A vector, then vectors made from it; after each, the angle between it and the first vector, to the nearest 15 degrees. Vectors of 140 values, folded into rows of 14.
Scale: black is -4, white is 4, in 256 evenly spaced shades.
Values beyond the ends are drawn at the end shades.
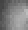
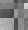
90 degrees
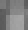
45 degrees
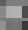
105 degrees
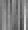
90 degrees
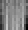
75 degrees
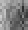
150 degrees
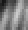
60 degrees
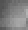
15 degrees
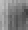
165 degrees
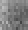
150 degrees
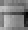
120 degrees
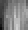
30 degrees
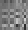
75 degrees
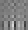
75 degrees
